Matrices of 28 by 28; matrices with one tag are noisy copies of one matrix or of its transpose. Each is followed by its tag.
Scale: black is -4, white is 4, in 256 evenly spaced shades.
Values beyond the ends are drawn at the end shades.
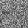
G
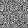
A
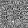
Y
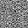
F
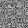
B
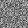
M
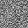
F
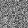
B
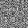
B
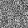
Y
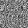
A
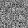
Y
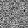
G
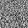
F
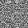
A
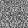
F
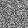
B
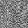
F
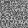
F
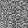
F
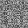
Y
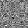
G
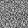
F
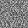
F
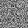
B
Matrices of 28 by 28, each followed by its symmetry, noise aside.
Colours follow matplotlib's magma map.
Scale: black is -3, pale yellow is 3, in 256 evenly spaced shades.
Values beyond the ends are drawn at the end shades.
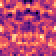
mirrored left to right.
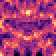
mirrored left to right.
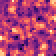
same after a half turn.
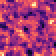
symmetric across the other diagonal.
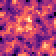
symmetric.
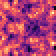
mirrored top to bottom.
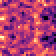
mirrored top to bottom.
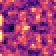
mirrored top to bottom.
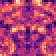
mirrored left to right.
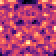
mirrored left to right.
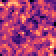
symmetric across the other diagonal.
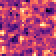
no symmetry.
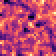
symmetric across the other diagonal.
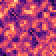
symmetric.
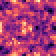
mirrored top to bottom.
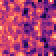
mirrored top to bottom.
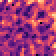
symmetric across the other diagonal.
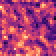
antisymmetric.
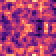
mirrored top to bottom.
